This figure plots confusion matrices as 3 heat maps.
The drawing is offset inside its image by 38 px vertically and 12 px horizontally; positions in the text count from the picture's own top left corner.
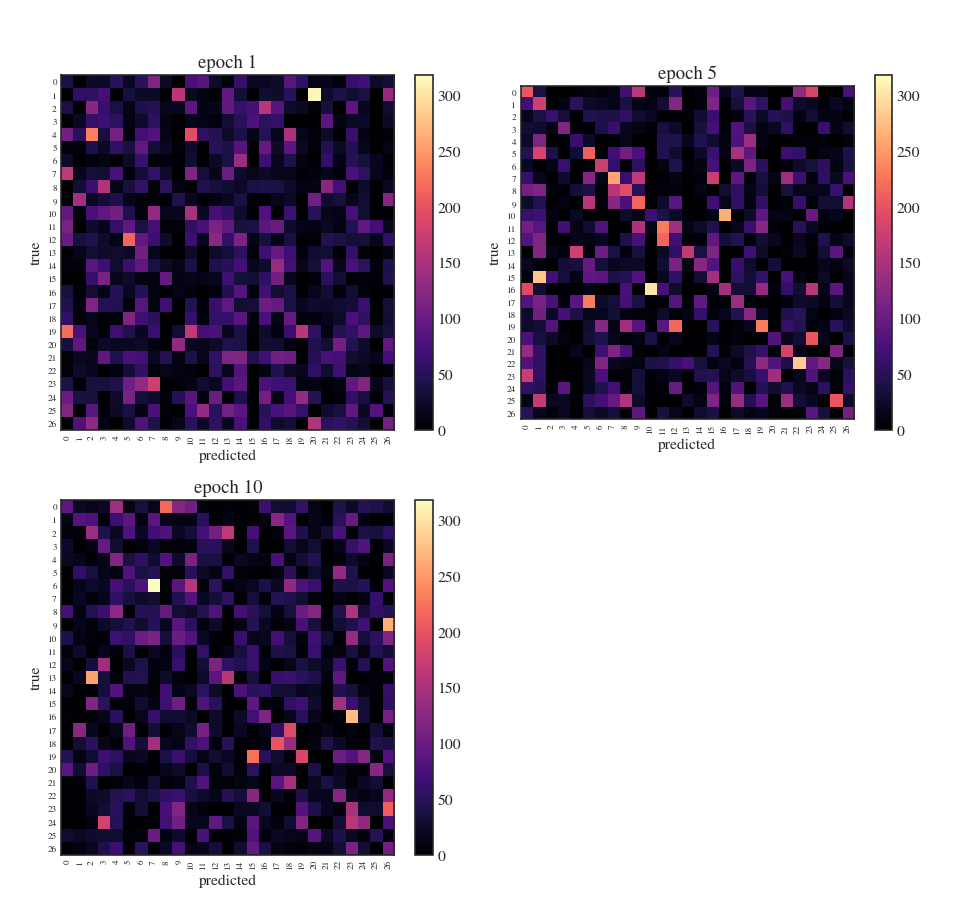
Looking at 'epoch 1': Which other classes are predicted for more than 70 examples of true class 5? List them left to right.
6, 14, 16, 18
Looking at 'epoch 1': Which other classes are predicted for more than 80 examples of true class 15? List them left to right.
3, 8, 17
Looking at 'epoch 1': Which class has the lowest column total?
25
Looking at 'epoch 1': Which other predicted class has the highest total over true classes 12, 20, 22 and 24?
5
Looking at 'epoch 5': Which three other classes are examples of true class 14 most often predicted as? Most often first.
12, 5, 15
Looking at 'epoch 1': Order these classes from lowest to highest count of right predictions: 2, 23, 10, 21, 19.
21, 23, 2, 10, 19
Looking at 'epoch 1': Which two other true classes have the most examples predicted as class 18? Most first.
4, 21
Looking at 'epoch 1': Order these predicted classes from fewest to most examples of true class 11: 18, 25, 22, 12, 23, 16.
22, 18, 23, 25, 16, 12
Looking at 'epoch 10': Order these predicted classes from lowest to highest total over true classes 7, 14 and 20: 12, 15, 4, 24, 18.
24, 12, 18, 15, 4
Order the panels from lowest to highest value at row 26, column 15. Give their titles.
epoch 1, epoch 5, epoch 10
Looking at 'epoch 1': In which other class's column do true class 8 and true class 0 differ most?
3
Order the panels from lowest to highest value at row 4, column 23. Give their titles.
epoch 5, epoch 10, epoch 1
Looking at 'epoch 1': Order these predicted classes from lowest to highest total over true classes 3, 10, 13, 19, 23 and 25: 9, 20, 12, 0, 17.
9, 20, 12, 17, 0
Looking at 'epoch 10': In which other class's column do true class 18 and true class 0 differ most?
8
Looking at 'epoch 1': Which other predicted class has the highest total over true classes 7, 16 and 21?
13
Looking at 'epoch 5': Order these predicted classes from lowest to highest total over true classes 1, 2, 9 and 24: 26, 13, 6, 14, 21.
13, 14, 6, 21, 26
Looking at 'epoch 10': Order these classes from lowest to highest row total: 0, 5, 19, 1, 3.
3, 5, 1, 0, 19
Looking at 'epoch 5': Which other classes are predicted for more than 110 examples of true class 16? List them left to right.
0, 10, 19, 23
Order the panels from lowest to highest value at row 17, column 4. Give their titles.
epoch 10, epoch 1, epoch 5
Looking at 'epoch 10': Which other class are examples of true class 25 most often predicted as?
7
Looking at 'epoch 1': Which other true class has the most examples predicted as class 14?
6
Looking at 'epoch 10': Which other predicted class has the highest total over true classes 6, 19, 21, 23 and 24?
26
